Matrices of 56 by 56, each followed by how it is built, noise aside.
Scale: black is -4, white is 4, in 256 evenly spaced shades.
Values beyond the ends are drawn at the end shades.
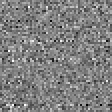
uneven rows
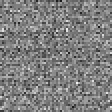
blocks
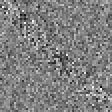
banded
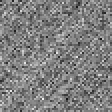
Hankel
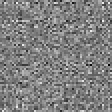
low rank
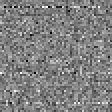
uneven rows
